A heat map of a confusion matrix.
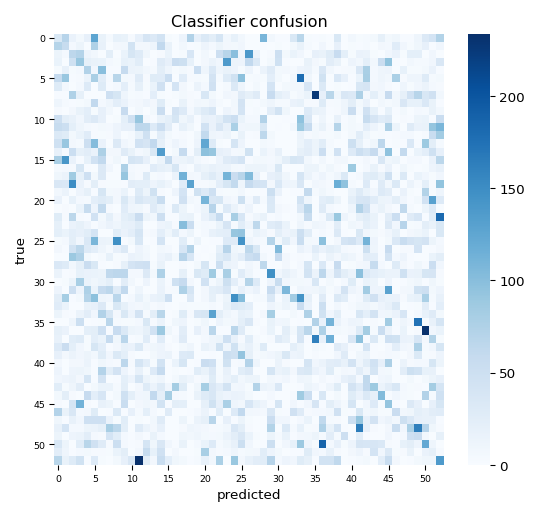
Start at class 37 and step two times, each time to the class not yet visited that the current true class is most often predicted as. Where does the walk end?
49
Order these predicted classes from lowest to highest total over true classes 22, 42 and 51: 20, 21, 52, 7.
7, 21, 20, 52
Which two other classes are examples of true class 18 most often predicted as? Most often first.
2, 38
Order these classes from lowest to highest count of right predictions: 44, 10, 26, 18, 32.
10, 26, 32, 44, 18
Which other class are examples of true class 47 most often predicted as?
41
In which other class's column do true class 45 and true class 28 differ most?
3
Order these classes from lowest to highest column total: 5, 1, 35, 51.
35, 1, 51, 5
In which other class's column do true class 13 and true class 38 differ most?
20
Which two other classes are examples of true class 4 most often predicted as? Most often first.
6, 42
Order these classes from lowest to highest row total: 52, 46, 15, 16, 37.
16, 46, 15, 37, 52
